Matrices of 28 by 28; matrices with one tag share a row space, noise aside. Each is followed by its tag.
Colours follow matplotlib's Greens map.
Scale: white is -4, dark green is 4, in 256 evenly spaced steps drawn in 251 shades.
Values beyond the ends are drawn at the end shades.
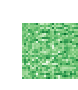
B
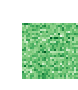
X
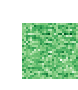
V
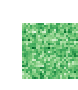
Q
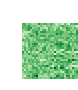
X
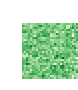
X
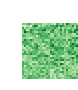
X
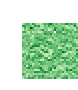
V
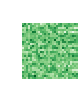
Q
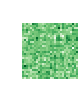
X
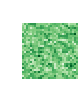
V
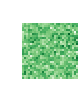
X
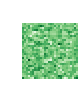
V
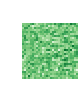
B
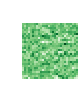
B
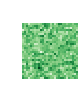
V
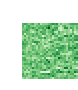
B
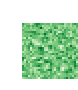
V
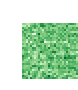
Q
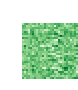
B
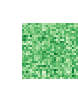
X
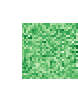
X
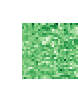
B
